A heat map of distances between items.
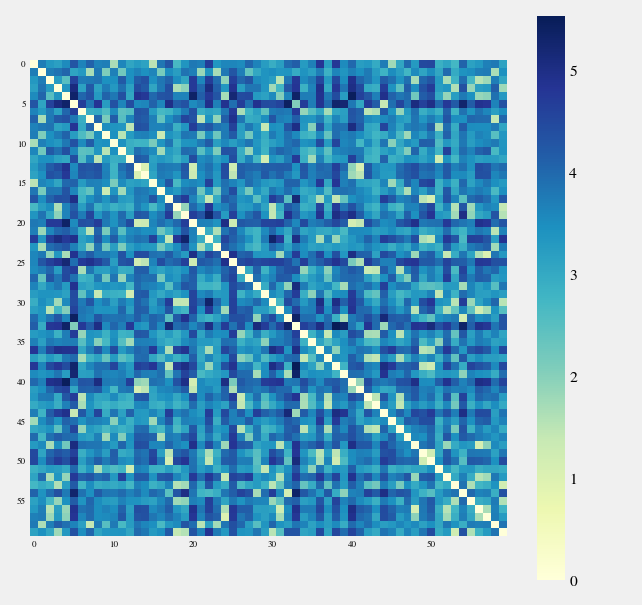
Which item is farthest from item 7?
25
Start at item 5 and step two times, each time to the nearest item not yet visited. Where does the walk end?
33
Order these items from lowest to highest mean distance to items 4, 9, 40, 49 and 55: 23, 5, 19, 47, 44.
23, 47, 19, 44, 5
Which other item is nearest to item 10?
0
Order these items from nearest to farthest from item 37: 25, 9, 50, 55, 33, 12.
9, 12, 55, 50, 33, 25
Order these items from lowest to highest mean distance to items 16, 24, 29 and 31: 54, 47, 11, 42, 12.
12, 47, 11, 42, 54
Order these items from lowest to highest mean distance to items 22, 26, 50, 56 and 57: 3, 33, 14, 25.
3, 14, 25, 33
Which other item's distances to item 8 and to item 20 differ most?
40
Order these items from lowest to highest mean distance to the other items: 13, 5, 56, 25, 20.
56, 13, 20, 25, 5
